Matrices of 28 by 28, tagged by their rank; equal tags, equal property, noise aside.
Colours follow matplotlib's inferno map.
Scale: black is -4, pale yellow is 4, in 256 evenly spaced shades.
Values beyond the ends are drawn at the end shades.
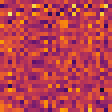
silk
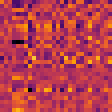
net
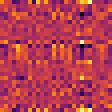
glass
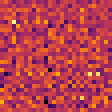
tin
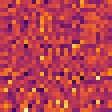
tin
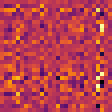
net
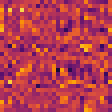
tin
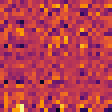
silk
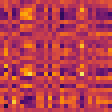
glass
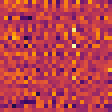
silk
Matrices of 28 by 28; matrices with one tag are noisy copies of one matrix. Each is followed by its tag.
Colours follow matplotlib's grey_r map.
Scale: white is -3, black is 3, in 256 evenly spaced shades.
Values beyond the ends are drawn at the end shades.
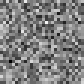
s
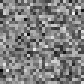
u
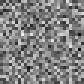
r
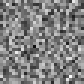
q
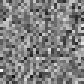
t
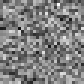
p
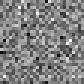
r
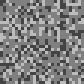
r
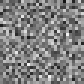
r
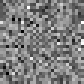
t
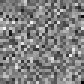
r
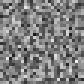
q
